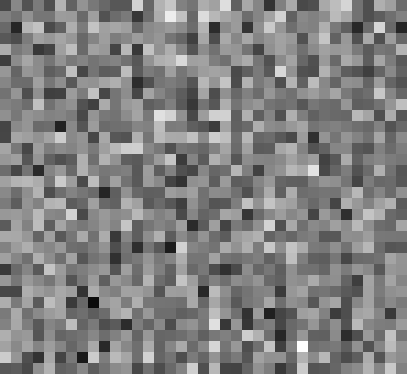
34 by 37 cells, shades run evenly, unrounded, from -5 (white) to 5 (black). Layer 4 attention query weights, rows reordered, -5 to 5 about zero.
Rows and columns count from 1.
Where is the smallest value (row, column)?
32, 28
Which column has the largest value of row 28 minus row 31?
9
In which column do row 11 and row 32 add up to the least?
20
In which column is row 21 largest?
18
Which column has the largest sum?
8
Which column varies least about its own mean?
24
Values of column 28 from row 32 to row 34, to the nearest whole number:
-5 -2 -3
